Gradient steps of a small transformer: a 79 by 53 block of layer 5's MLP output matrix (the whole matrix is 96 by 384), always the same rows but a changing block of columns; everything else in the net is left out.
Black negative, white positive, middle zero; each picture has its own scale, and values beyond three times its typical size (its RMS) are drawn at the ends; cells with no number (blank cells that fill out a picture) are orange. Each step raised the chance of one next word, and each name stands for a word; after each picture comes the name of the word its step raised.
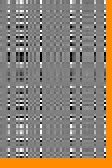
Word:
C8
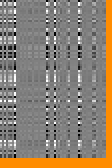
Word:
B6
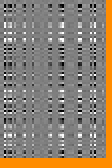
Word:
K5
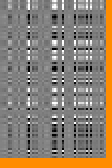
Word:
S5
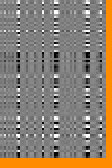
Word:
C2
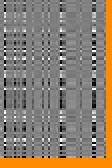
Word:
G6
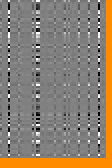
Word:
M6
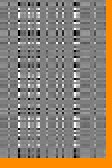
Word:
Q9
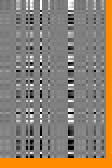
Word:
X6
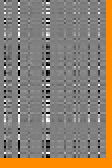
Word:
X6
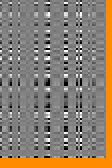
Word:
G6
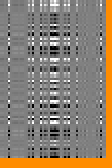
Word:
B6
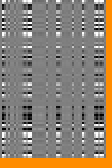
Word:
M6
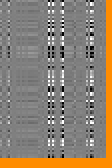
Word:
B6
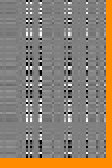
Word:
X6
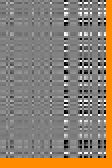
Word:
X6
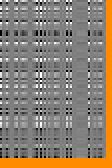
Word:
Q9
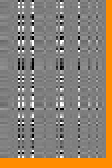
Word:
S5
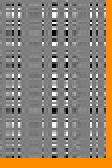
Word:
Q9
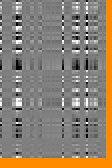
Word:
S5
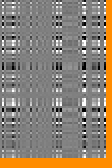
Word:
S5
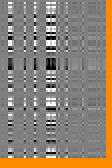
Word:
S5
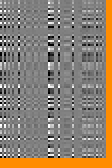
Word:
C8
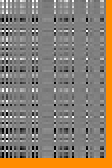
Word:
C2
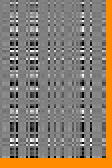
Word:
G6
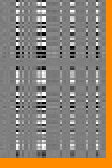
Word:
B6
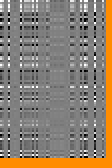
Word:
C8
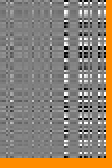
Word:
B6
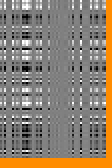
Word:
S5
